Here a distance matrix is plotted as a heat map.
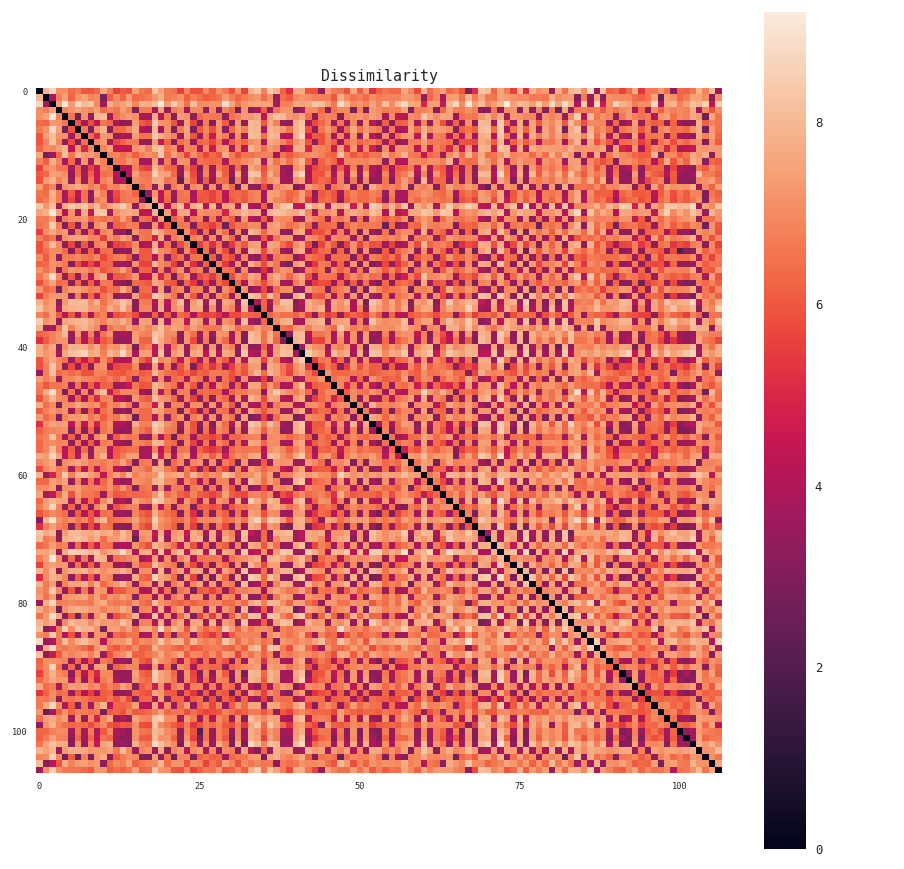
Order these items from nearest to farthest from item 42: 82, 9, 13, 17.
13, 9, 17, 82
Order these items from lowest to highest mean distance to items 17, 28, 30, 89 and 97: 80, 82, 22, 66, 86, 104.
66, 22, 104, 82, 86, 80
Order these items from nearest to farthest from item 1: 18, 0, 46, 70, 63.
63, 46, 70, 18, 0
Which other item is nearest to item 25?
100
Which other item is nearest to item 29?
21
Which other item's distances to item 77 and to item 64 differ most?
72
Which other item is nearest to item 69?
83
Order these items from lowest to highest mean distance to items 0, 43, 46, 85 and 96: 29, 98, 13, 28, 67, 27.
29, 27, 13, 67, 98, 28
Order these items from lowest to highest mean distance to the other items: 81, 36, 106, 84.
81, 36, 106, 84
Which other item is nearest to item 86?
37
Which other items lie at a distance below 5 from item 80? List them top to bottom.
0, 44, 67, 87, 99, 106
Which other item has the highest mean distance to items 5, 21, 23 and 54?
2
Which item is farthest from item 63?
19
